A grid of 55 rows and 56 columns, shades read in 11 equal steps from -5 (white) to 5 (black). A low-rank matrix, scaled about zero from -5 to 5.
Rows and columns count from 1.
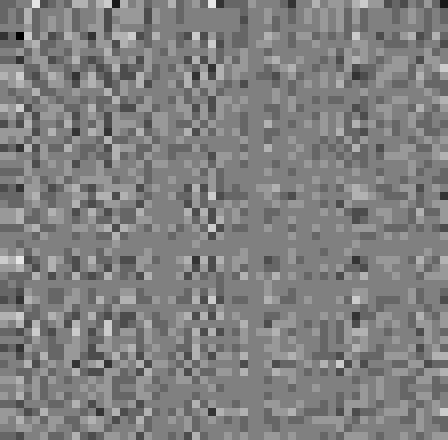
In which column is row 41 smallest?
14
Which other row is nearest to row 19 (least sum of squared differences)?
16
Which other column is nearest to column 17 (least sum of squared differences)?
34
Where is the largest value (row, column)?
5, 3
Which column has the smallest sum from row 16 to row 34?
15
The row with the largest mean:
19
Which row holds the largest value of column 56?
1
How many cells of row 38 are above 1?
5
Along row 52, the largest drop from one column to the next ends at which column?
28
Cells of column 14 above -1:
32
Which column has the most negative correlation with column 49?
27
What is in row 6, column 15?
2
